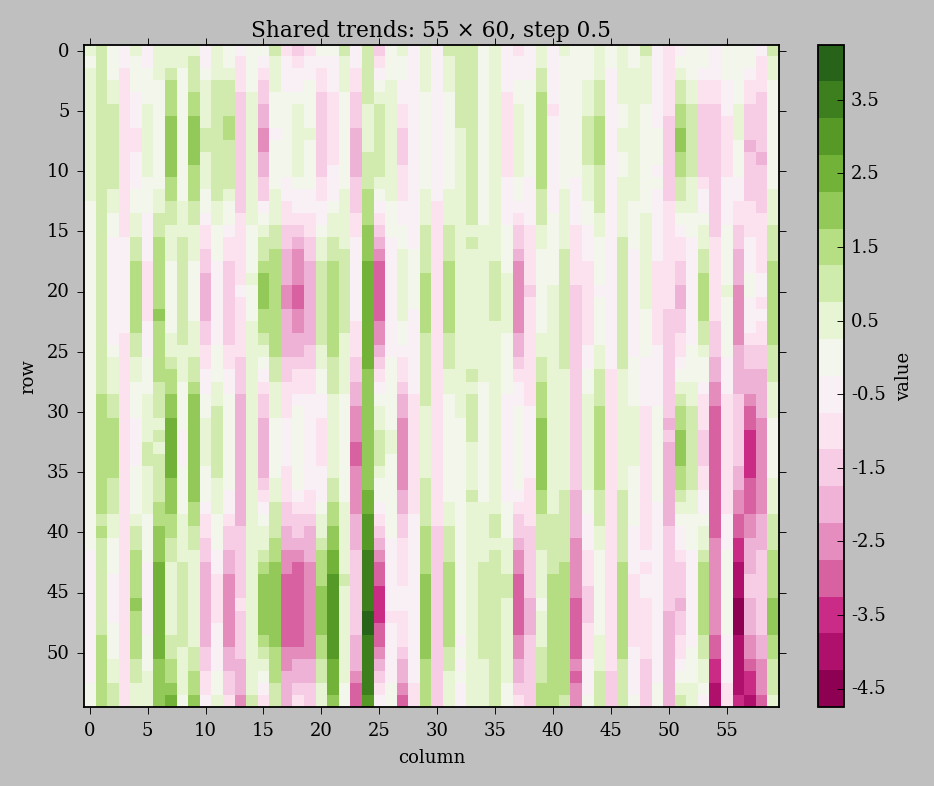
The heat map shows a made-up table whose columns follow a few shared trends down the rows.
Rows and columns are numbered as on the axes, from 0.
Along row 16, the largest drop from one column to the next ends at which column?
25
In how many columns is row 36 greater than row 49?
26
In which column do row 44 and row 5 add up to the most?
24
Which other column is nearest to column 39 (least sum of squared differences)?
9
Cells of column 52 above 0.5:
13
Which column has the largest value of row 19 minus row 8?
15
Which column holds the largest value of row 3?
7
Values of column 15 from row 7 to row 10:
-2.5 -2.5 -2 -2
